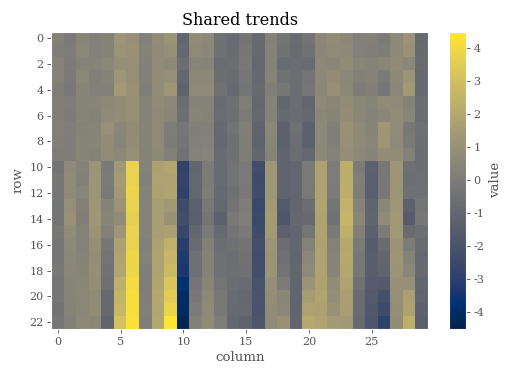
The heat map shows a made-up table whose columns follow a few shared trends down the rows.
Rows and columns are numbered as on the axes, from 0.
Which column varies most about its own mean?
6
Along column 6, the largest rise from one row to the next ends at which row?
10
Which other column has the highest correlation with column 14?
29
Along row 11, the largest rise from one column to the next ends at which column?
17
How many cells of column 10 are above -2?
10
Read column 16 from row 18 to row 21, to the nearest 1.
-2 -2 -2 -2
